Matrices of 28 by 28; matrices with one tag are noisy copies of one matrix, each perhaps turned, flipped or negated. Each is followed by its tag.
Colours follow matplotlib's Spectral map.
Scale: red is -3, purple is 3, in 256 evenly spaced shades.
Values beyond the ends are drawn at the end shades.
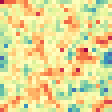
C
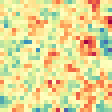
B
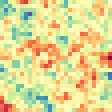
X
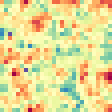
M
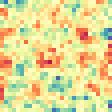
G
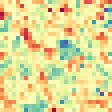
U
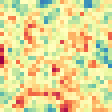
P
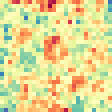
G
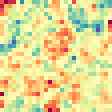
X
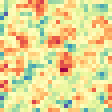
U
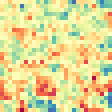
B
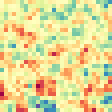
B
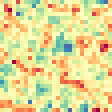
U
